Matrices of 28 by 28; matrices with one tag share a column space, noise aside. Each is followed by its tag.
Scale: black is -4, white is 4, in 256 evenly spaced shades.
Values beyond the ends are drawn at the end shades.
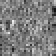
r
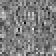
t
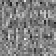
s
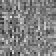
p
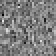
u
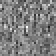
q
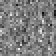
u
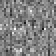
r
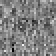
r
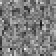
r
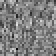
s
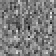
p
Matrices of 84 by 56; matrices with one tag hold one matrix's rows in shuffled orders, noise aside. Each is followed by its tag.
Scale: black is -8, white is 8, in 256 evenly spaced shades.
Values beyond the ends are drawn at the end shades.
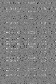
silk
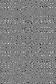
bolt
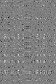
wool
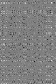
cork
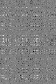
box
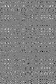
bolt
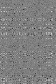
cork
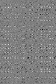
bolt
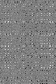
bolt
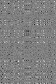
wool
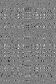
wool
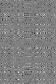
wool
